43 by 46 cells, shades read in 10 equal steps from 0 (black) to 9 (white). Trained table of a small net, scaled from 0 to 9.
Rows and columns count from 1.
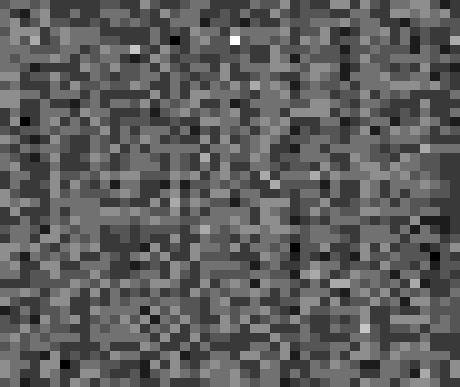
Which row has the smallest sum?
29
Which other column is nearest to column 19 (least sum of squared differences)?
5
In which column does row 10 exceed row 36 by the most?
26
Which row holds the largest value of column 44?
10
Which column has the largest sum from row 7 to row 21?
37
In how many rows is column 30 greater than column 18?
6
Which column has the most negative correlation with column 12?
21
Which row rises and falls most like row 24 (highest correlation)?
20
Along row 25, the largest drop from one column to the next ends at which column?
43
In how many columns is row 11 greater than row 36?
20
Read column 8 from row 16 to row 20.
2 2 2 2 3
